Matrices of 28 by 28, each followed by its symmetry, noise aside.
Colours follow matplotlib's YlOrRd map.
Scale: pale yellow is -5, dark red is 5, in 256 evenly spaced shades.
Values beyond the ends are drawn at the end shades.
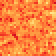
no symmetry.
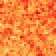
antisymmetric.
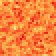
same after a half turn.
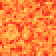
no symmetry.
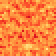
mirrored left to right.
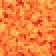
no symmetry.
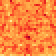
mirrored left to right.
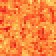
no symmetry.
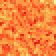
no symmetry.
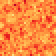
same after a half turn.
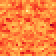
mirrored left to right.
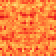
mirrored left to right.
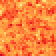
no symmetry.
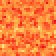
mirrored left to right.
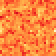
no symmetry.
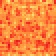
mirrored left to right.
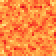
same after a half turn.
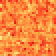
no symmetry.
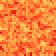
no symmetry.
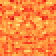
mirrored left to right.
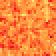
antisymmetric.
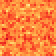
mirrored left to right.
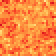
no symmetry.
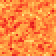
no symmetry.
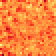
antisymmetric.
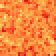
no symmetry.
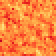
antisymmetric.
